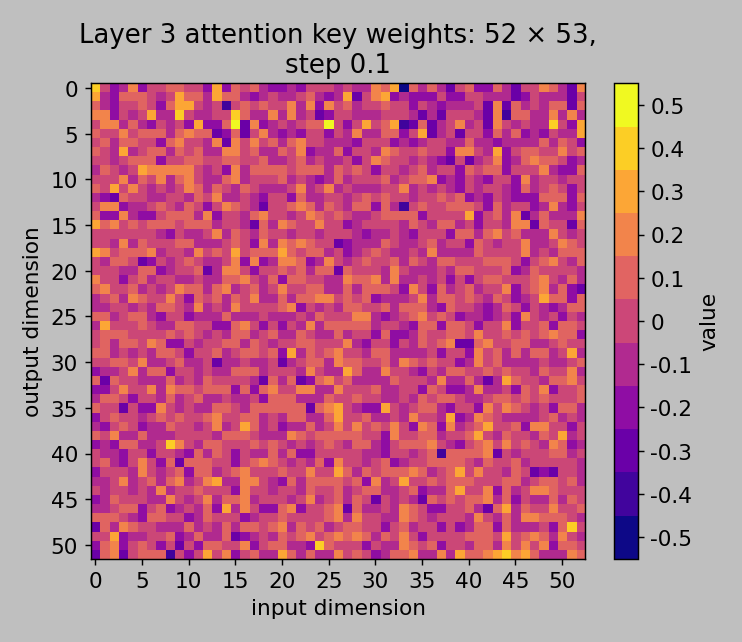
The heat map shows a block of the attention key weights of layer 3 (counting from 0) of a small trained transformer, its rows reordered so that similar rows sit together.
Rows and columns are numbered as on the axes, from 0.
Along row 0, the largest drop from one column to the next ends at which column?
33
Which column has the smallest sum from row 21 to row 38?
18
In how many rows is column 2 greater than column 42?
21
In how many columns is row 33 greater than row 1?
27
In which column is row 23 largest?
48
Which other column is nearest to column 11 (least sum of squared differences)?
29
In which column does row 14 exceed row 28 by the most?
40
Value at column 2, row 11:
0.3
